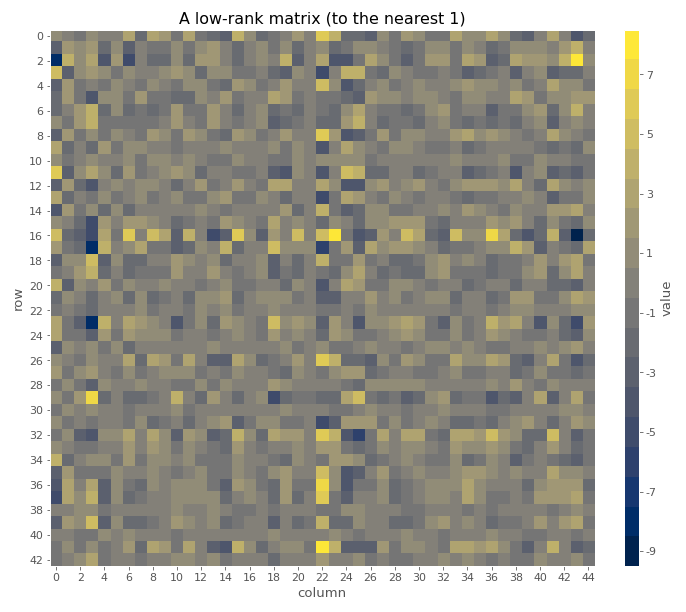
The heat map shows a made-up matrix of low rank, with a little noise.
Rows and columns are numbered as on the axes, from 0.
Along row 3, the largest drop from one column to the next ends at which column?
1
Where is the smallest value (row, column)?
16, 43
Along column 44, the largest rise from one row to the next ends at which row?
17
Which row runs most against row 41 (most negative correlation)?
31
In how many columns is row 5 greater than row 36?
16
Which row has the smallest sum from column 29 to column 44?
11
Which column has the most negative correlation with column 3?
18
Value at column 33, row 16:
5
